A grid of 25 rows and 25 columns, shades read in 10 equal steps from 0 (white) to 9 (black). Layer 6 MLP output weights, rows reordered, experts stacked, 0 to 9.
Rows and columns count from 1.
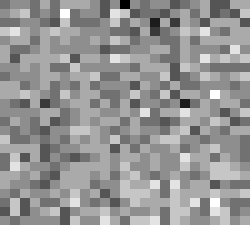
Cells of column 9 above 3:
11
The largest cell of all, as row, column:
1, 13
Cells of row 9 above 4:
5
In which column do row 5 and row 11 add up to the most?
18
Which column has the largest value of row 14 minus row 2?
7
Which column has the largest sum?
6
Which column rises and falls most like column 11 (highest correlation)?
23
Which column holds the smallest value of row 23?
22
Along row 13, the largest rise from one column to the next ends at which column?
16
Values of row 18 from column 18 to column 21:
4 1 3 3
